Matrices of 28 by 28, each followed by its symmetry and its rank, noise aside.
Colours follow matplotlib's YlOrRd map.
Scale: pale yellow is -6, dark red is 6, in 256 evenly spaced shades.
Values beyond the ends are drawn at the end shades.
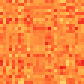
antisymmetric, rank four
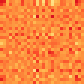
no symmetry, rank four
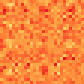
antisymmetric, rank six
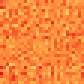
no symmetry, rank six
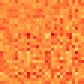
no symmetry, rank four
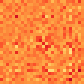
symmetric, rank four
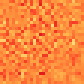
antisymmetric, rank six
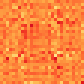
no symmetry, rank four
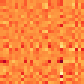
no symmetry, rank three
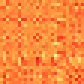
symmetric, rank four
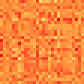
antisymmetric, rank four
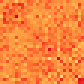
symmetric, rank six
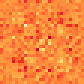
symmetric, rank four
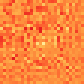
no symmetry, rank four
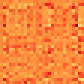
no symmetry, rank three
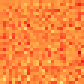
antisymmetric, rank six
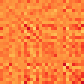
symmetric, rank three
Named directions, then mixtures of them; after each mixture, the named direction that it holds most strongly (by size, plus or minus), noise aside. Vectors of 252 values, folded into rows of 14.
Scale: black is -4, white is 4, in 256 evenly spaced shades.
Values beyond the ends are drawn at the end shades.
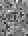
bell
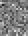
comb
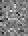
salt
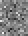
salt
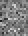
salt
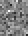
bell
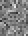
bell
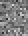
comb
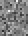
bell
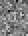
bell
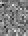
comb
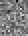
bell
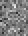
salt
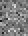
salt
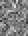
bell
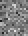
salt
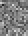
comb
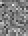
comb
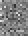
salt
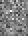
salt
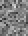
bell
